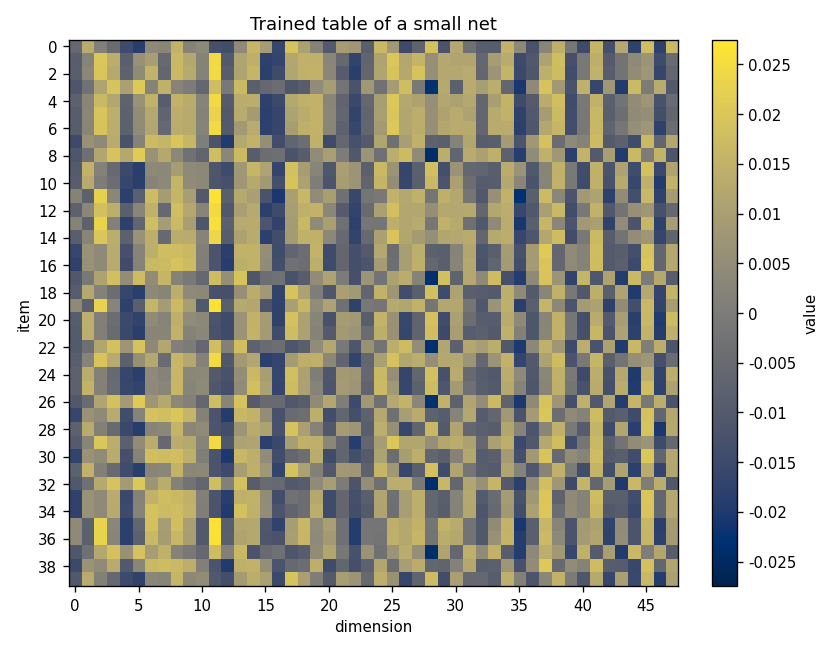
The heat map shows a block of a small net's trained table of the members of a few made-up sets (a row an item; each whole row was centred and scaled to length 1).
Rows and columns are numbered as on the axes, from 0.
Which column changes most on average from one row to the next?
11
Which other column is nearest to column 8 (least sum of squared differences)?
45
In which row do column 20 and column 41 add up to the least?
3
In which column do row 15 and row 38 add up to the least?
12
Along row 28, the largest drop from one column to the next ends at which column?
46
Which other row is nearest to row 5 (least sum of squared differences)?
29
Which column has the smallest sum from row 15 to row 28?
16
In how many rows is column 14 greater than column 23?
33
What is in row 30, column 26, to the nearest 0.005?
0.01
